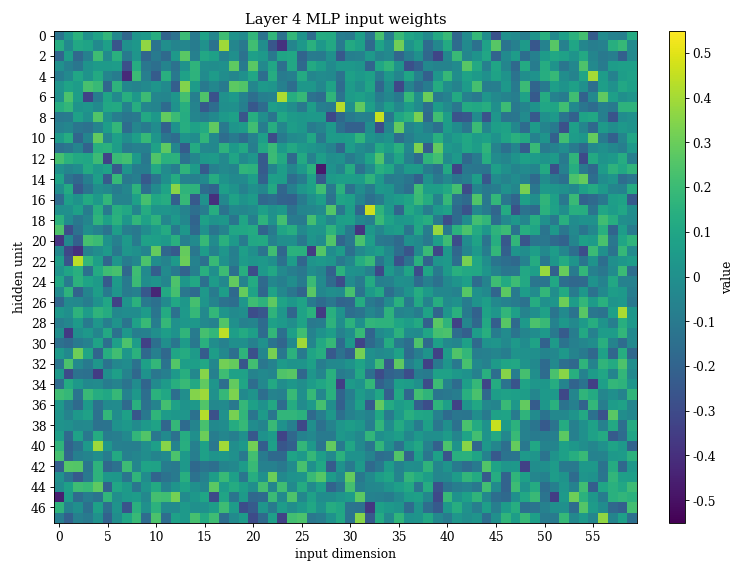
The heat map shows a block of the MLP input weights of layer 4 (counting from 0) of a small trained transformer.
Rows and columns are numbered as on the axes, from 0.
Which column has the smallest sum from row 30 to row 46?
50
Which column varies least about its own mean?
34
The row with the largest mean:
35
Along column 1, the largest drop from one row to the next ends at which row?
33
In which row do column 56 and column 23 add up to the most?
6
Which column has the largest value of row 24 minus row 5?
12
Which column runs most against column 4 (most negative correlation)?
24
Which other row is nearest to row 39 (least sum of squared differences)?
10
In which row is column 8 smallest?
37
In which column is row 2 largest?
13
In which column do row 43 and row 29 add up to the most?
17
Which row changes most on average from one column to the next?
40
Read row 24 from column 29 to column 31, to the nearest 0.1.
-0.3 0 -0.1
